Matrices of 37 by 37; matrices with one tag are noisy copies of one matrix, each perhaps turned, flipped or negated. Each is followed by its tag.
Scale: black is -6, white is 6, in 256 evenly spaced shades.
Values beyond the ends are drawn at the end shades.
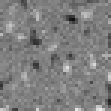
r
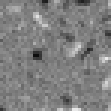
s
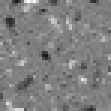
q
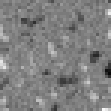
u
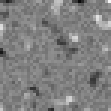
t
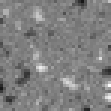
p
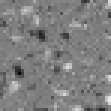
r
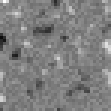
u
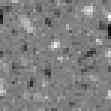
q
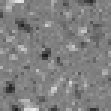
q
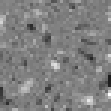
q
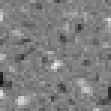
q
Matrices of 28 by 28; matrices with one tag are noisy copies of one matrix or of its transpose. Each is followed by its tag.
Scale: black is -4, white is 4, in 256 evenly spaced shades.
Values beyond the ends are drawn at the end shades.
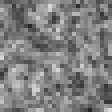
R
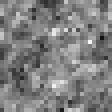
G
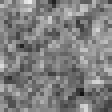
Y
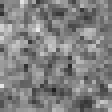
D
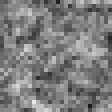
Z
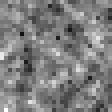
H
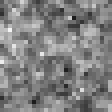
D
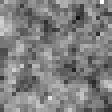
Y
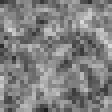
Z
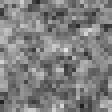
D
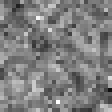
R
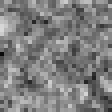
Y
